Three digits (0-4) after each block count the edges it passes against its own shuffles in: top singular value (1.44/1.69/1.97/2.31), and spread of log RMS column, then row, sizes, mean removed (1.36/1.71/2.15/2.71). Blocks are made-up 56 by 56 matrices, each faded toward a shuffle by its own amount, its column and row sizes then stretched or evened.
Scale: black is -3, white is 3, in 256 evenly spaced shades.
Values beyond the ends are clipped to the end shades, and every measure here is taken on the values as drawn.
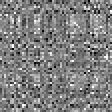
4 3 0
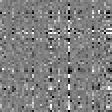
4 4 3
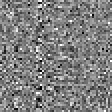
3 2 0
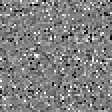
0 0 2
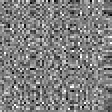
4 0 3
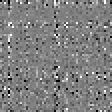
1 4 3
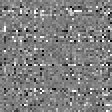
1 3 4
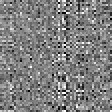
4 4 2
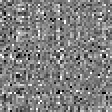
3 2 2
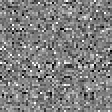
3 0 2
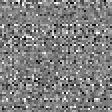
3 0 4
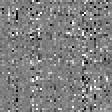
0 4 3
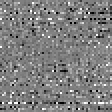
2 0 4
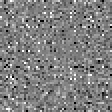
0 2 3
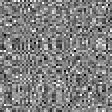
4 0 1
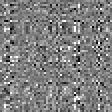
4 3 2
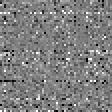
0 2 3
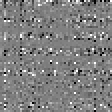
1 3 4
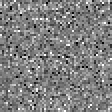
0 0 0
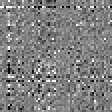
4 3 3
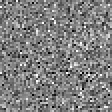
0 0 0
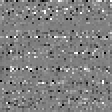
1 0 4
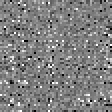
1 2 4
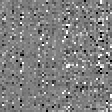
1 4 0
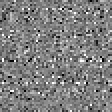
1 0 3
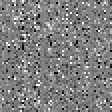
0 4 1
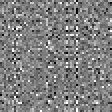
4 3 2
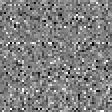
2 0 2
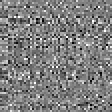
4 0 3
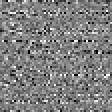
3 0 4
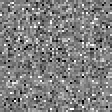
1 1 2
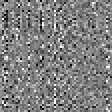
3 4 0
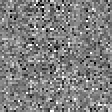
2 2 1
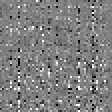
1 4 3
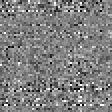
0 2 4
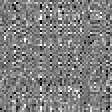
4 3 0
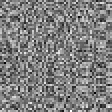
4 0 1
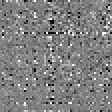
1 3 3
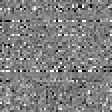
3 1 4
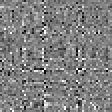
3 3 3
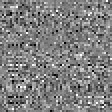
3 1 3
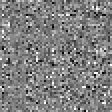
0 3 2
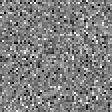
2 1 0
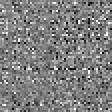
0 3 4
